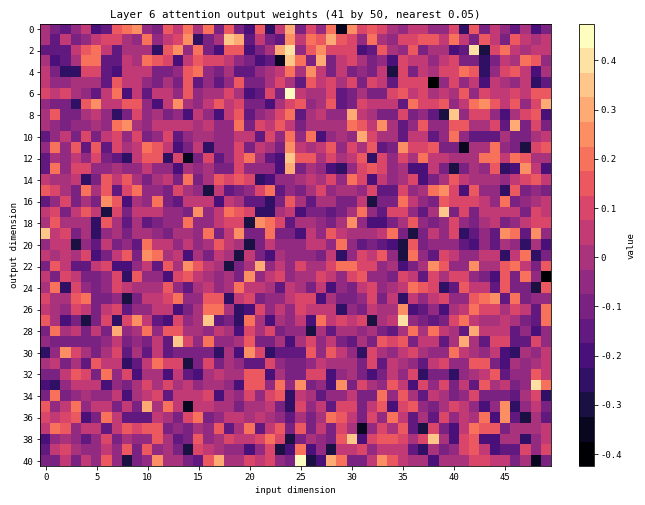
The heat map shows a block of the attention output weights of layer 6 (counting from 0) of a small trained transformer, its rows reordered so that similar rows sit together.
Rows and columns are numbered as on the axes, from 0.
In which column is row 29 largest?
13
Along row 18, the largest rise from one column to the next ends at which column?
21
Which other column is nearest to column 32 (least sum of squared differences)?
12
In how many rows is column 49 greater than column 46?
20
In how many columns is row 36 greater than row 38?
20
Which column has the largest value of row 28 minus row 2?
7
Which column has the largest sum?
42
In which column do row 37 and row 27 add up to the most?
35
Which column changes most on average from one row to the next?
8
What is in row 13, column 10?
0.05
